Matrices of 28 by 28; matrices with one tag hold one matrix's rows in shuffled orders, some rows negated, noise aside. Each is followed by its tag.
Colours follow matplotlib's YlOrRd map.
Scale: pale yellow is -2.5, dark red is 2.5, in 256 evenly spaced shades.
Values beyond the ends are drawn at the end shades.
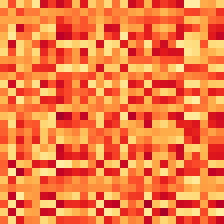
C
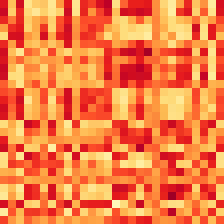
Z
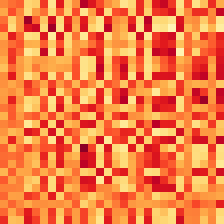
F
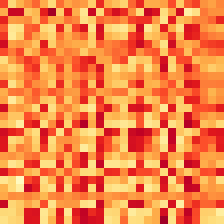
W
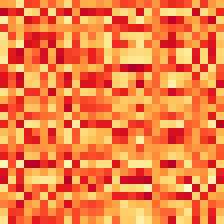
Z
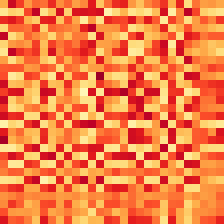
W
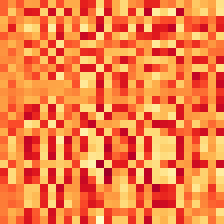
F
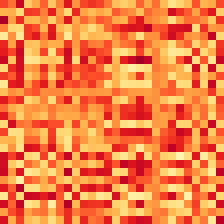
Z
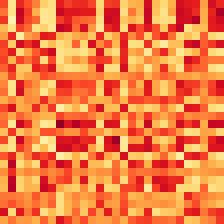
C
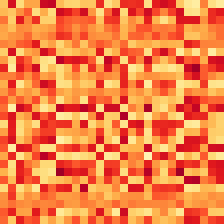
C
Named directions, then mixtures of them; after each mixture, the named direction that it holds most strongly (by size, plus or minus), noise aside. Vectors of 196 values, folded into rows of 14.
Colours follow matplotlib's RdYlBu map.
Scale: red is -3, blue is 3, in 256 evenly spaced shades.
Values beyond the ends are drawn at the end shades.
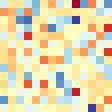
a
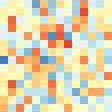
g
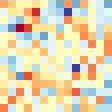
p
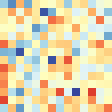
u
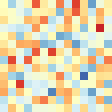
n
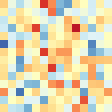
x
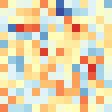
x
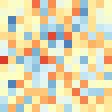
g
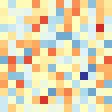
n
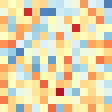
u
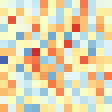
g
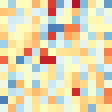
g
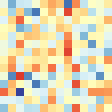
p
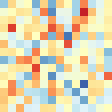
g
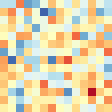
u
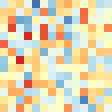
g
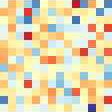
a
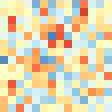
g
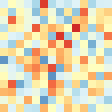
g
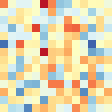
x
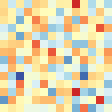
n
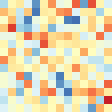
a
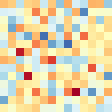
g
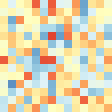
g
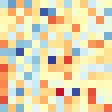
u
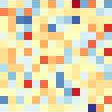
a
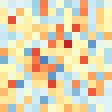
g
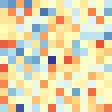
u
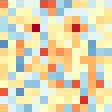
x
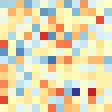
u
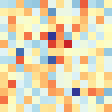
g
